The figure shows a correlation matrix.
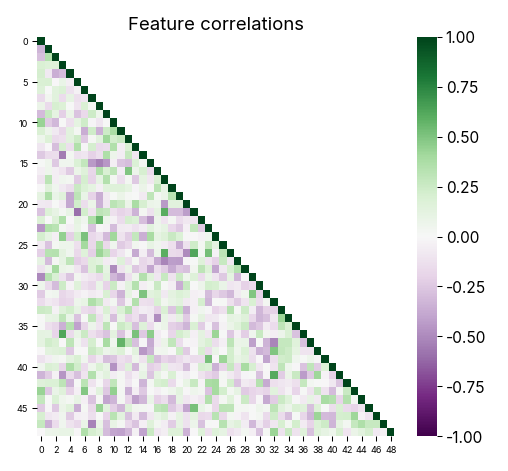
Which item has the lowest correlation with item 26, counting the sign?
20
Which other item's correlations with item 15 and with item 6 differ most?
8
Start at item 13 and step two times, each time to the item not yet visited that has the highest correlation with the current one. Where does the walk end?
3
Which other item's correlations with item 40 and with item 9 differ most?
44
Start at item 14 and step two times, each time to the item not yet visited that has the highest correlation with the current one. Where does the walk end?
29
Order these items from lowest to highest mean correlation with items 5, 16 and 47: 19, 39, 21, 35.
21, 35, 39, 19
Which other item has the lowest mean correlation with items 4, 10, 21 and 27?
19
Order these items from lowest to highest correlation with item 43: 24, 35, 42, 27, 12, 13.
12, 35, 13, 27, 42, 24
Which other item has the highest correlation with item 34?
33
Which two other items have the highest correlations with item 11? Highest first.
37, 10
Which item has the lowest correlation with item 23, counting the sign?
0
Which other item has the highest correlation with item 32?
41
